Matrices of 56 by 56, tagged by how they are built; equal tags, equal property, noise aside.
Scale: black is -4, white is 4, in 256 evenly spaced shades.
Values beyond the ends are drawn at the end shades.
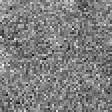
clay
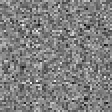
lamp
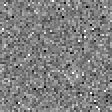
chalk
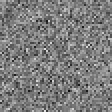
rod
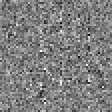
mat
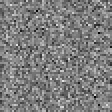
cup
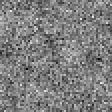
clay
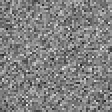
rod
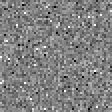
chalk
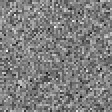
rod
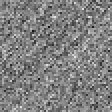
rod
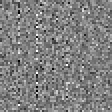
mat
